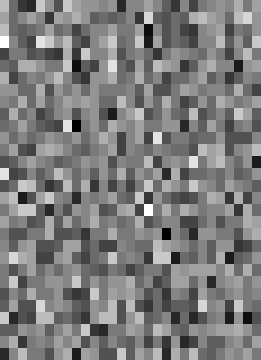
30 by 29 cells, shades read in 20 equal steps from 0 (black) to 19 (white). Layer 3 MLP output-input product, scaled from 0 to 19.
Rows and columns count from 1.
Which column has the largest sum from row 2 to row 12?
8
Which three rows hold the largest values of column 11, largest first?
25, 19, 18
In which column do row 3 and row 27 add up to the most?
1
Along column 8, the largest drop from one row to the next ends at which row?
12
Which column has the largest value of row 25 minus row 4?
4
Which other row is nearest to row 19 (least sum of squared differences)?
3
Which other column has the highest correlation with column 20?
26
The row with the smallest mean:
27
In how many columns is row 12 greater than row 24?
7
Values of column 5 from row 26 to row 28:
16 14 11
